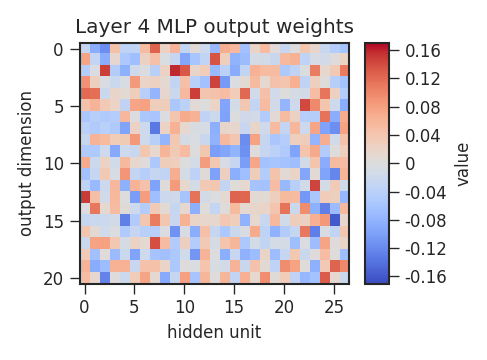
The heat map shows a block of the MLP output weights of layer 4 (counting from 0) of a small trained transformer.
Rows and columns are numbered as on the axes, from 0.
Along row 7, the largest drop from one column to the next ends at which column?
24
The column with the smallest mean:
16
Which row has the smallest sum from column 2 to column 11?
18
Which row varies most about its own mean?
2
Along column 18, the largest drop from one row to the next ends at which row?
6
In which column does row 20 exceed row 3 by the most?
14
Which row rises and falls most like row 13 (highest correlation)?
4
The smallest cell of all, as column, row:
25, 15
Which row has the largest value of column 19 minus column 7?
7
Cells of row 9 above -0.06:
21
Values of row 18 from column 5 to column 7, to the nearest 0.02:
-0.1 -0.02 -0.06
